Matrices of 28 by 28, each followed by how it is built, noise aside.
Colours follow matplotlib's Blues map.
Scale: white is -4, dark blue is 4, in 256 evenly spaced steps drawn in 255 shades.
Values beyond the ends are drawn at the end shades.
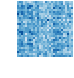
blocks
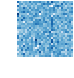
uneven columns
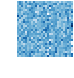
uneven columns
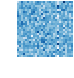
uneven columns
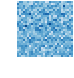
repeating columns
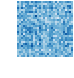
blocks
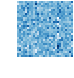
uneven columns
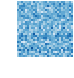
repeating columns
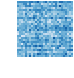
blocks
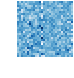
uneven columns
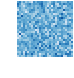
noise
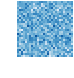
repeating columns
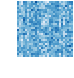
blocks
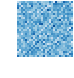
Hankel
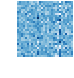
uneven columns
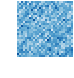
Hankel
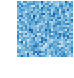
noise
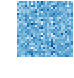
uneven columns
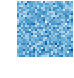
repeating columns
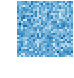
blocks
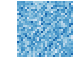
Hankel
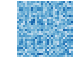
blocks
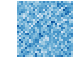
Hankel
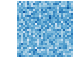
repeating columns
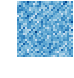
Hankel
